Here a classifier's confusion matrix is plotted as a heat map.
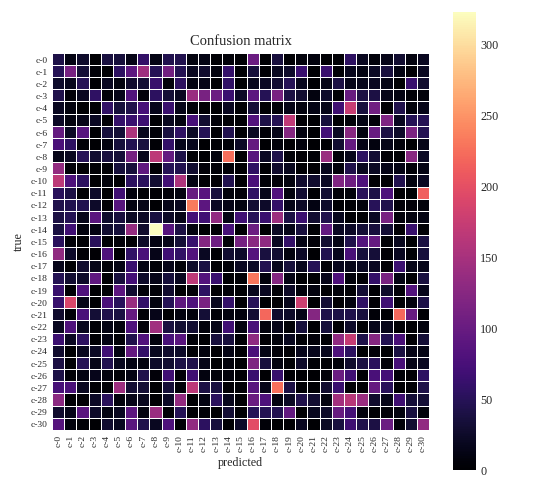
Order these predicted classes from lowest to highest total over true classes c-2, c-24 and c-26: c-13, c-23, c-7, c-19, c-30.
c-13, c-19, c-30, c-7, c-23
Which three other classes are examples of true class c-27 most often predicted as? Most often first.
c-18, c-11, c-5
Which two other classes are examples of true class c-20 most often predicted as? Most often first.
c-1, c-6
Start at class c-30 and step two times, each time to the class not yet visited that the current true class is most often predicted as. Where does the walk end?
c-0
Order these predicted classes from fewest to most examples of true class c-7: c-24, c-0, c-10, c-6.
c-10, c-6, c-0, c-24
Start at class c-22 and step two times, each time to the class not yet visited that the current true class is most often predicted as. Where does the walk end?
c-14
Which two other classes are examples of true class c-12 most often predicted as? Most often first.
c-11, c-5
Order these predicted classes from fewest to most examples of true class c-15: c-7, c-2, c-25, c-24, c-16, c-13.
c-2, c-7, c-24, c-25, c-13, c-16
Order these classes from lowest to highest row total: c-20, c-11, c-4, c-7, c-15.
c-7, c-4, c-11, c-15, c-20
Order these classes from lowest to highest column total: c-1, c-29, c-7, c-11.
c-29, c-1, c-7, c-11
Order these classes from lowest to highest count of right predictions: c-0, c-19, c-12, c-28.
c-19, c-0, c-28, c-12
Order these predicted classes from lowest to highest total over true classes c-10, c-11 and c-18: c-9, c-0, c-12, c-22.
c-22, c-9, c-12, c-0
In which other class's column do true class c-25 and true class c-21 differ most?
c-17
